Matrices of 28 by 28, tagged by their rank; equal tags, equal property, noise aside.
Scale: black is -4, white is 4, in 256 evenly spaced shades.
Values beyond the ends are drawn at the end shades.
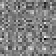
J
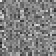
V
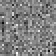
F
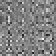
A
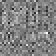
A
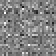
A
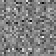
A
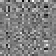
J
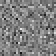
F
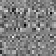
A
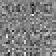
A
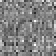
A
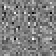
A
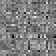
J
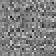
V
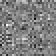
A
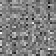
V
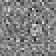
V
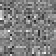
A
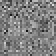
V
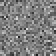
F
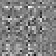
J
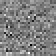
F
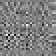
J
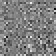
A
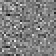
F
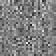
F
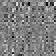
J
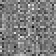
V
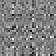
J
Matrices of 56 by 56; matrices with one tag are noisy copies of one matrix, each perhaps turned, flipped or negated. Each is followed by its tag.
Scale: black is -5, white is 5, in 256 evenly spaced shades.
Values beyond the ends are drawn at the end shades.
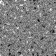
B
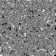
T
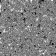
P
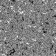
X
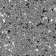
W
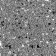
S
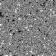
P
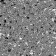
B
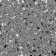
B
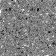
S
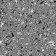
X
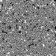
T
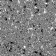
W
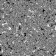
T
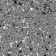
W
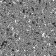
X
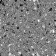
B
